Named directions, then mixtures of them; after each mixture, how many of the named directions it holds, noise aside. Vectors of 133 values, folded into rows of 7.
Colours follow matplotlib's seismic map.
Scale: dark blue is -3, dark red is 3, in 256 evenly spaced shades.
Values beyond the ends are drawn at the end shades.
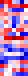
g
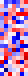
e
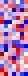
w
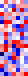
one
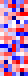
three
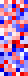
two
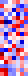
three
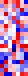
two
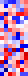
one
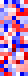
two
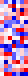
three
